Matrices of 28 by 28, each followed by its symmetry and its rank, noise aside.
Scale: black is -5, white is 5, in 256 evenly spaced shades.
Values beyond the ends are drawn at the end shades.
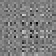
no symmetry, rank two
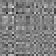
antisymmetric, rank two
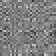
no symmetry, rank four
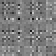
symmetric, rank two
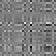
no symmetry, rank two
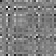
symmetric, rank two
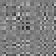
symmetric, rank two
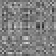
antisymmetric, rank four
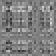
antisymmetric, rank two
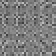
symmetric, rank two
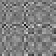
symmetric, rank two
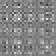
symmetric, rank two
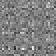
no symmetry, rank four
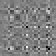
symmetric, rank two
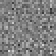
antisymmetric, rank four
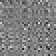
no symmetry, rank three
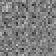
symmetric, rank four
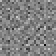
symmetric, rank four
